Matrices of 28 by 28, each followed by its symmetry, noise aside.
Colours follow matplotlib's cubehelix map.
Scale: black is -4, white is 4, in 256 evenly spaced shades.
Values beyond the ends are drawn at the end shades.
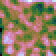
antisymmetric.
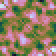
same after a half turn.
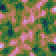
same after a half turn.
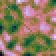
symmetric across the other diagonal.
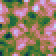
antisymmetric.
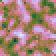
symmetric across the other diagonal.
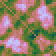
symmetric.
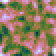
symmetric across the other diagonal.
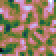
antisymmetric.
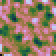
symmetric across the other diagonal.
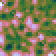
symmetric across the other diagonal.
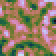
antisymmetric.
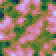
symmetric.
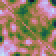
symmetric across the other diagonal.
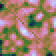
symmetric across the other diagonal.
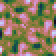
same after a half turn.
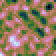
symmetric across the other diagonal.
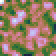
symmetric.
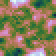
same after a half turn.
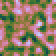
antisymmetric.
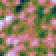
antisymmetric.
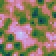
symmetric across the other diagonal.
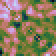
symmetric.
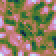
symmetric across the other diagonal.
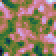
antisymmetric.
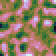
antisymmetric.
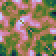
symmetric.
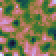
symmetric across the other diagonal.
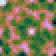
symmetric.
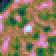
symmetric.
